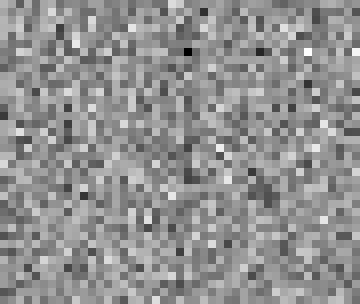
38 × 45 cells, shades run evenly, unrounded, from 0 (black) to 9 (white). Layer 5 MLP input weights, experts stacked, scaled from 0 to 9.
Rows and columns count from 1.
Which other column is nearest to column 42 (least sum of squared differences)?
34
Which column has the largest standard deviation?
9
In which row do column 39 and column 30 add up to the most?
7
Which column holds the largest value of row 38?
20
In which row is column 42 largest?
17
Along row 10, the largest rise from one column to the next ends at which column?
24
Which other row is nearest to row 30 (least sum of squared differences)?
28
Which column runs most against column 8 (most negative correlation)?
37
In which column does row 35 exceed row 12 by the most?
21
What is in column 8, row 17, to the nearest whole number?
5
